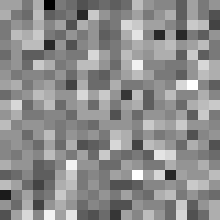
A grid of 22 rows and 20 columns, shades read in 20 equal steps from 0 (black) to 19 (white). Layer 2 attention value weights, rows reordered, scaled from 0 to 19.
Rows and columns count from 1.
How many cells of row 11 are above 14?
2
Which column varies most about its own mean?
5
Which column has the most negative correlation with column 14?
10
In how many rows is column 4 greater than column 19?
8
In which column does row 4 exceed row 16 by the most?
13
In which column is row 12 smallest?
11
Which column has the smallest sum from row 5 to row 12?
7
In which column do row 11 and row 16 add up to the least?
14
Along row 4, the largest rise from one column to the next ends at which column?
16
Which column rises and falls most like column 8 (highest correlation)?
19
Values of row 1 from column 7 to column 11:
8 6 7 8 7
